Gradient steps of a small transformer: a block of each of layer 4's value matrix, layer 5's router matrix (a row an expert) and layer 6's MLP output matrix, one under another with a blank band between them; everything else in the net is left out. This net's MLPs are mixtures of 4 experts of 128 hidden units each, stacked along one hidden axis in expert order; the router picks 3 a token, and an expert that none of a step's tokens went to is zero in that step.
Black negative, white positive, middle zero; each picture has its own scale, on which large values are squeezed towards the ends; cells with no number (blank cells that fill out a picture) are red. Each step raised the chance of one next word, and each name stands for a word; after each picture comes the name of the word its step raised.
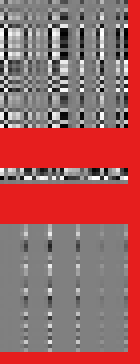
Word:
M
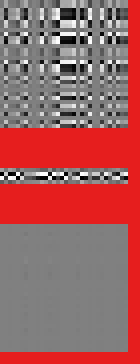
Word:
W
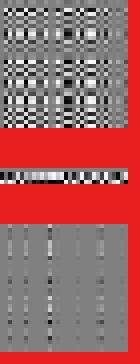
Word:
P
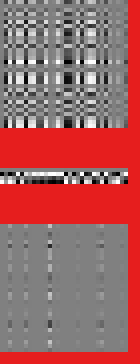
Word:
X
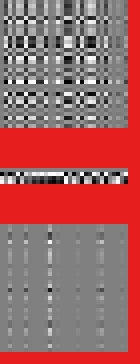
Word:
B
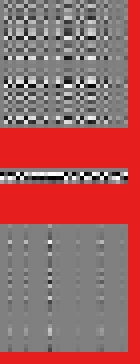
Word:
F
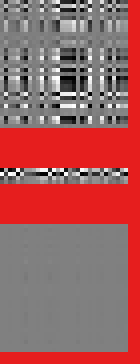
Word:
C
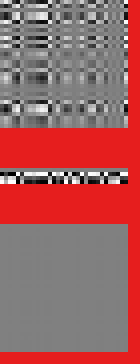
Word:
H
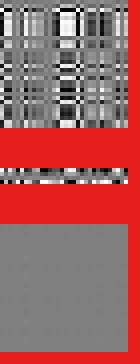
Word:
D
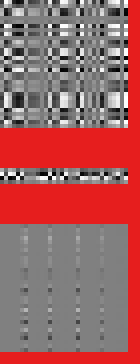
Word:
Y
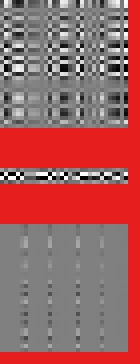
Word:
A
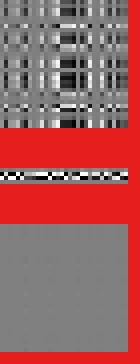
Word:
X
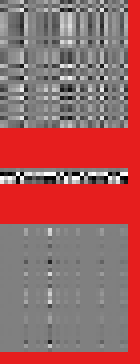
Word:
D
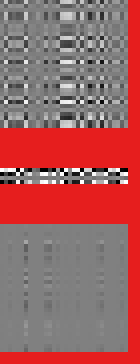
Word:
F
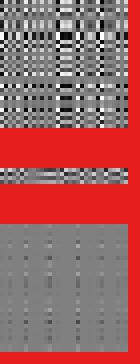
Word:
P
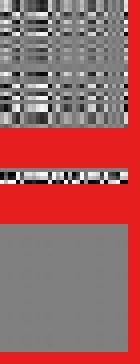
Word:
P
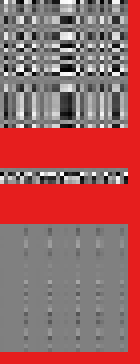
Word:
A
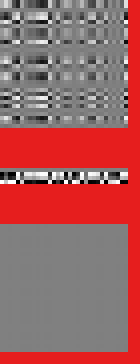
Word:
W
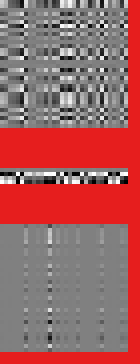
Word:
Y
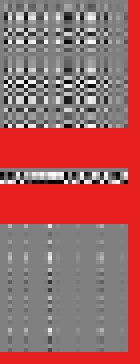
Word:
W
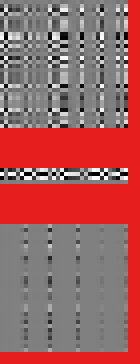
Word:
P
